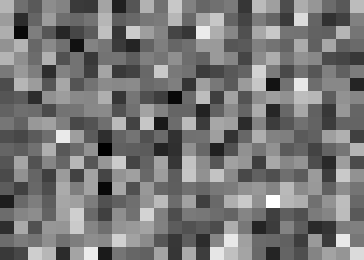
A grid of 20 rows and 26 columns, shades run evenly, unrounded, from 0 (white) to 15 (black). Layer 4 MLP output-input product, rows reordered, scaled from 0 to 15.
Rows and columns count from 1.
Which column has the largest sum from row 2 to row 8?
9
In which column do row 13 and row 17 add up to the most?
13
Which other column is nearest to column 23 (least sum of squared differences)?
21
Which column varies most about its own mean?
20
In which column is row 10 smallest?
11
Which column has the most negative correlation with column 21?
1
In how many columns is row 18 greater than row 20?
14
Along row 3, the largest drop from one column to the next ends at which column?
15
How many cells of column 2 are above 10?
5
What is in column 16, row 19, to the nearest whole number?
7
